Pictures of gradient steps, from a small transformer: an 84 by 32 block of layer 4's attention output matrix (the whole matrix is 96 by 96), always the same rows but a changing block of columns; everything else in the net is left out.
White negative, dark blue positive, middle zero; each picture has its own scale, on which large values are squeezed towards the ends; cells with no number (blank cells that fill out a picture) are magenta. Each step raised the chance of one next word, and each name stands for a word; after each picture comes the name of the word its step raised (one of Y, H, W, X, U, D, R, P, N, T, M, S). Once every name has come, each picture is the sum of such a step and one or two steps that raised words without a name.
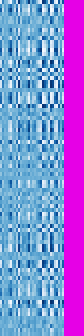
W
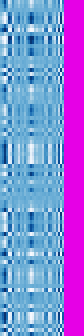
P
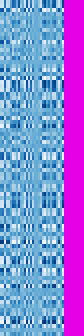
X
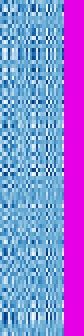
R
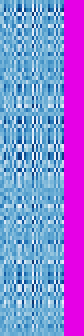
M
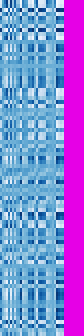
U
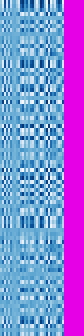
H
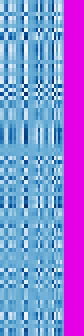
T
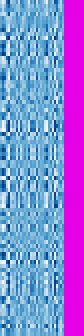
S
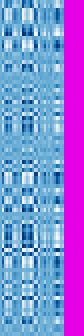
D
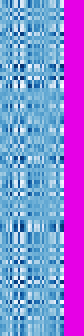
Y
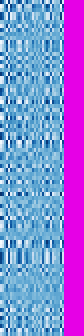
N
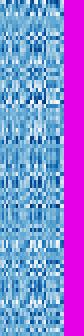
W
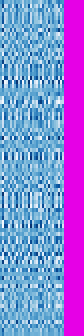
X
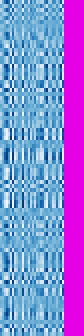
T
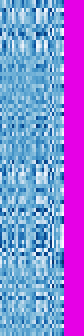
D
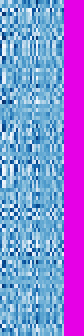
S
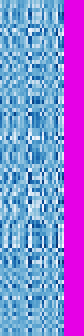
D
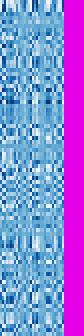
H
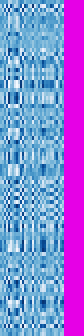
W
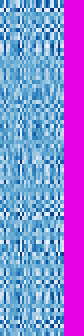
U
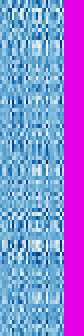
N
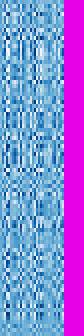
R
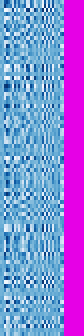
Y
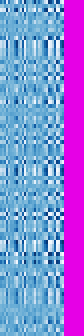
N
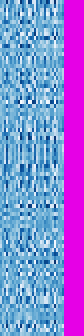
S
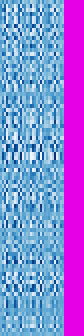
M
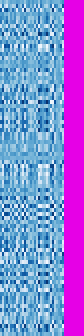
M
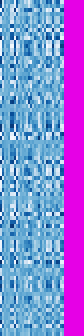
S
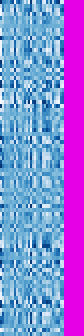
W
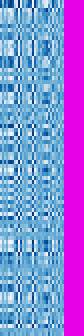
H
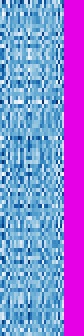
R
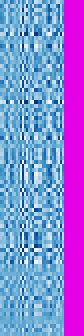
D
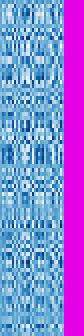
S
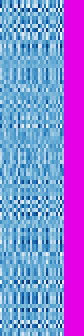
U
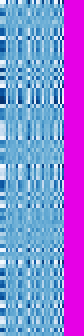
W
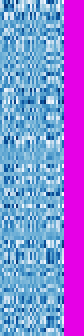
N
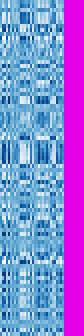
P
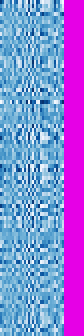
H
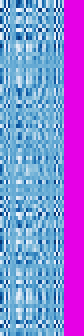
U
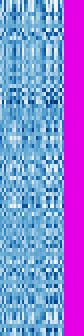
T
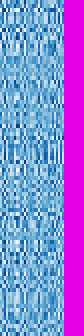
P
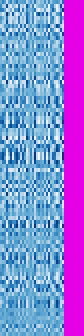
M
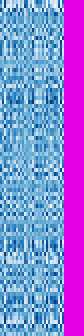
R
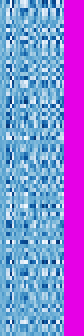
X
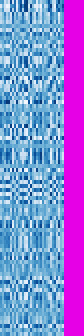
H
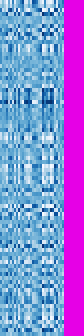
U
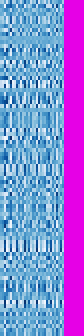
W
